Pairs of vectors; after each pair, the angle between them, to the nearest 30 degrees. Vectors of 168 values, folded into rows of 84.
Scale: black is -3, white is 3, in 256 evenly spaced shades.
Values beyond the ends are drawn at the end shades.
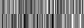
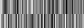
90 degrees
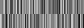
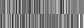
150 degrees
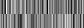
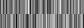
90 degrees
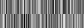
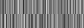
120 degrees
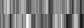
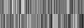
60 degrees
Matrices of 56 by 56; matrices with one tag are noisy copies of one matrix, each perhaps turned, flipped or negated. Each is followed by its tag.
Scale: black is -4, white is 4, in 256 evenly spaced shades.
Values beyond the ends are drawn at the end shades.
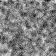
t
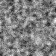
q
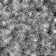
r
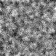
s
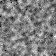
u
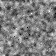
s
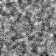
u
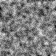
s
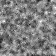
s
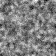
q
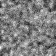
t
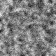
r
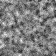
u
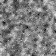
r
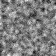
s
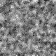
q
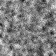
r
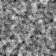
u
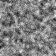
u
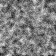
t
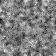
q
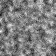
r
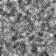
u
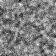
u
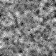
u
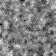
r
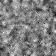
r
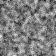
u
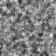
u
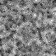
u
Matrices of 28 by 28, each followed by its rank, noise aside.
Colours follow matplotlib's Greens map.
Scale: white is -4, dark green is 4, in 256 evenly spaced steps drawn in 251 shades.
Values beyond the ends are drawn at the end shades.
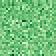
seven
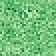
eight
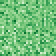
seven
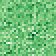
seven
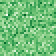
eight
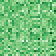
five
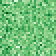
eight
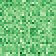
five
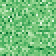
seven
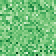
eight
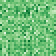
five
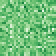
five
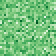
eight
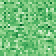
five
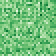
six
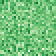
seven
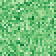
eight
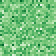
five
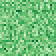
seven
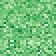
seven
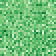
eight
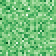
seven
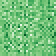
five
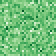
seven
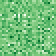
seven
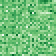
six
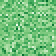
six
